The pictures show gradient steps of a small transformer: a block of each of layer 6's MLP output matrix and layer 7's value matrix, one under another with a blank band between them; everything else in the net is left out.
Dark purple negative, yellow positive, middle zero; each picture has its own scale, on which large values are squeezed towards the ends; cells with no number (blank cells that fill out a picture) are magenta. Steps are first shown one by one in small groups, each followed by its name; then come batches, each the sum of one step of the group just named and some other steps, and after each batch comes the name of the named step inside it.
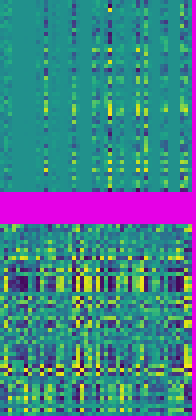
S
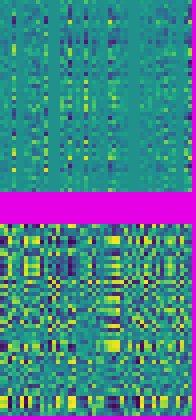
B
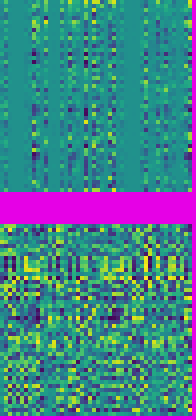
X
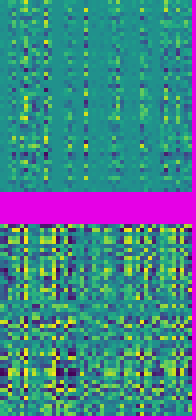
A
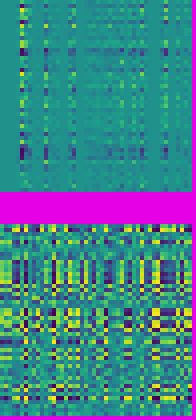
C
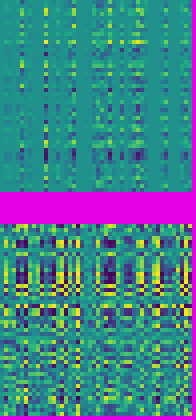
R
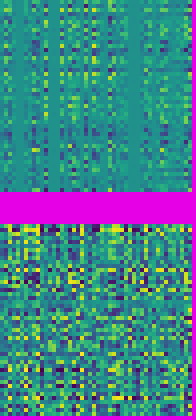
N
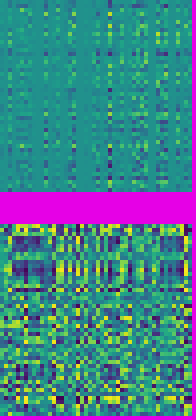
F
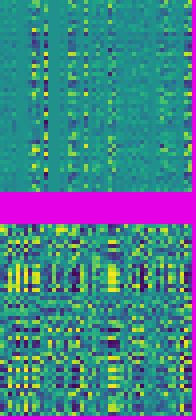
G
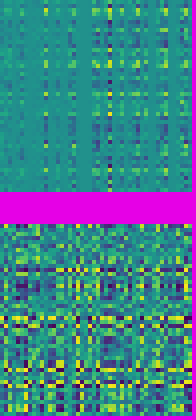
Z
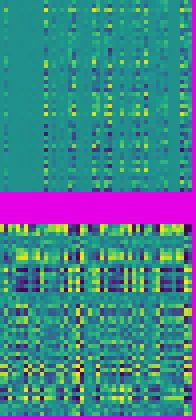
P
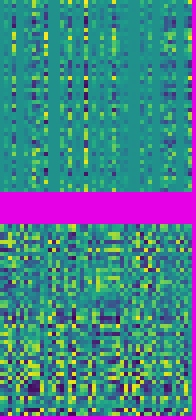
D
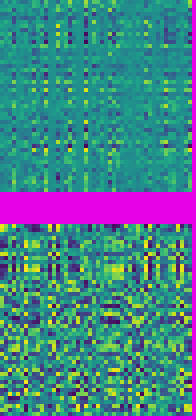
X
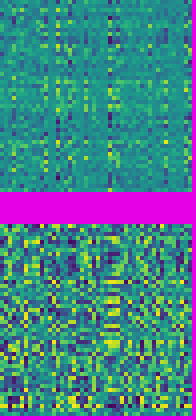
B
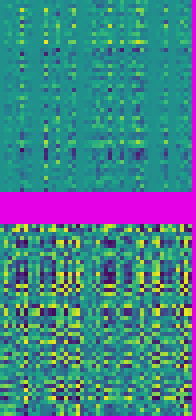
R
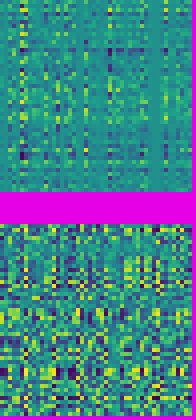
C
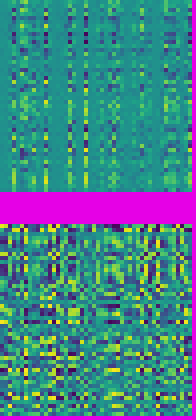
A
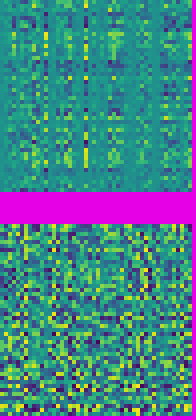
D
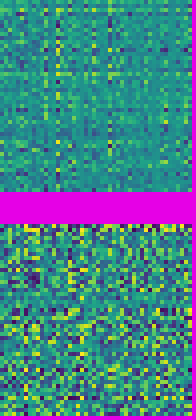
N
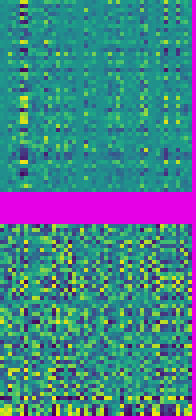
A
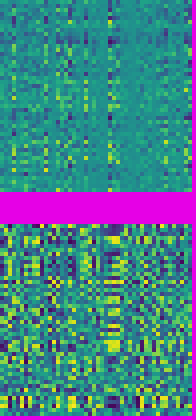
B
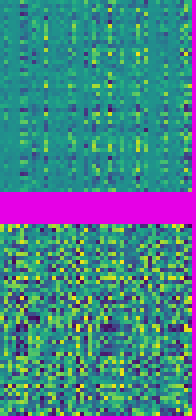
X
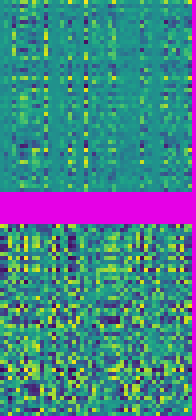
D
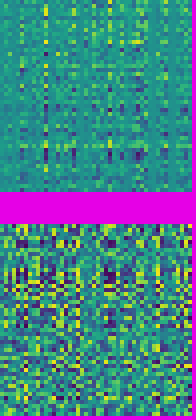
R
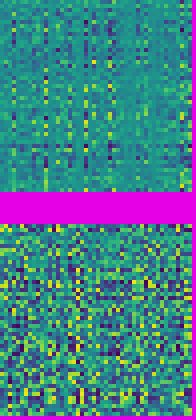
X
